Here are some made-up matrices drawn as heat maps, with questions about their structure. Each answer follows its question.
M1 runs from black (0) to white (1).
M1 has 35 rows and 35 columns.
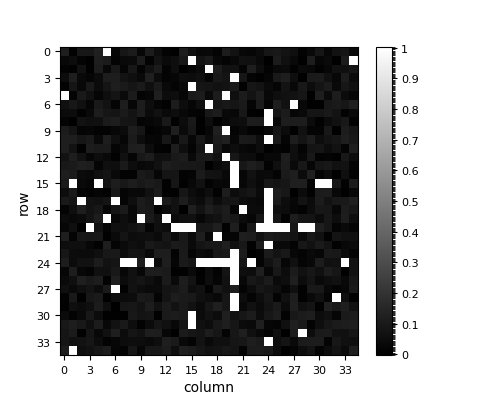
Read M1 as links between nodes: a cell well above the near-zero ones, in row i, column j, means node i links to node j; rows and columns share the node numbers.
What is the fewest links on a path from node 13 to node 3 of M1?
2
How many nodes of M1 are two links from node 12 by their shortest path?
3
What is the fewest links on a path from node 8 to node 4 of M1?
4
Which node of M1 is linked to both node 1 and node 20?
node 15
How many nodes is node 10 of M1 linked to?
1
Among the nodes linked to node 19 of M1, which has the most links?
node 24
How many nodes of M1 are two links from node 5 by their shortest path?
3
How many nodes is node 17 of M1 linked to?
4
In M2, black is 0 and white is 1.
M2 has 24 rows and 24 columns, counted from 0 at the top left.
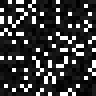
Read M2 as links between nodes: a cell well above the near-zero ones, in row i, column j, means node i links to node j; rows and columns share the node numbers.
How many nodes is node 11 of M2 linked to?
3
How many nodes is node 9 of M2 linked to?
5
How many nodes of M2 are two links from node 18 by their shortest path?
1
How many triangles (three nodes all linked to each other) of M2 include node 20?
1
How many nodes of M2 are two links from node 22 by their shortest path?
1
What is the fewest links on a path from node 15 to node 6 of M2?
6
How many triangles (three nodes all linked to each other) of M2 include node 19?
1
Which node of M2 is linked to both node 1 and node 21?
node 7
